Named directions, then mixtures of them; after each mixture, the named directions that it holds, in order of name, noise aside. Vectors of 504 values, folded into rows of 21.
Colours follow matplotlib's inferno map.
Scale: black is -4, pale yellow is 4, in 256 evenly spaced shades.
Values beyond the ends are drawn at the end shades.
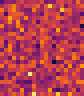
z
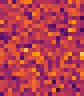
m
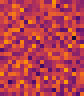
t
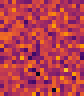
m, t, z.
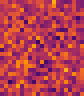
t.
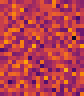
t.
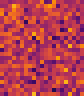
t, z.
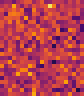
m, t, z.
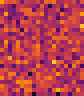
z.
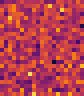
z.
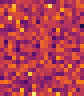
z.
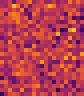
m, t, z.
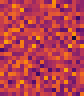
t.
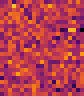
m, t, z.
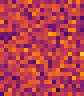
m.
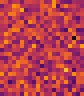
t.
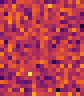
m, z.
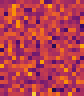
t, z.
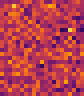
m, t, z.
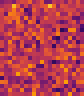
m, t, z.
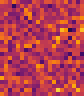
m, t, z.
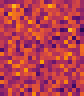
m, t, z.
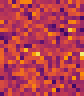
m.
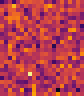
m, z.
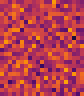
t.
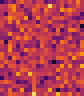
m, z.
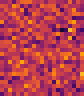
m, t.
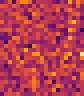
m.
